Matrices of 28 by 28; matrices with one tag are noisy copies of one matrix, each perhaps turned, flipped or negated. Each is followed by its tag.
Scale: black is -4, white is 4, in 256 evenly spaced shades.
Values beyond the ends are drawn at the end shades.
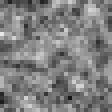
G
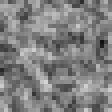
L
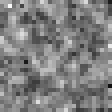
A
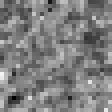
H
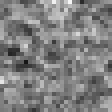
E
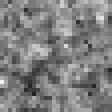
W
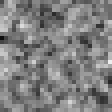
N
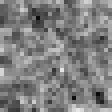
H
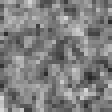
A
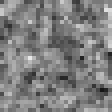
G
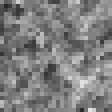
W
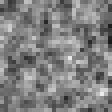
G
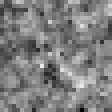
W
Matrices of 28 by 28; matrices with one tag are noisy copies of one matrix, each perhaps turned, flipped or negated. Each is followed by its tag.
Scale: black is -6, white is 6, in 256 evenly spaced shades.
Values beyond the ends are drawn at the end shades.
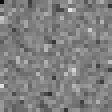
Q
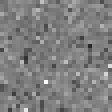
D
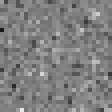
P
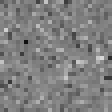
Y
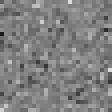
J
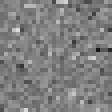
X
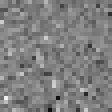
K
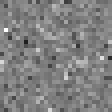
Y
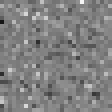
P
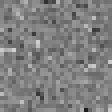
X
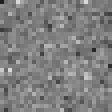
Q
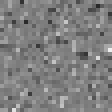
K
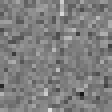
X
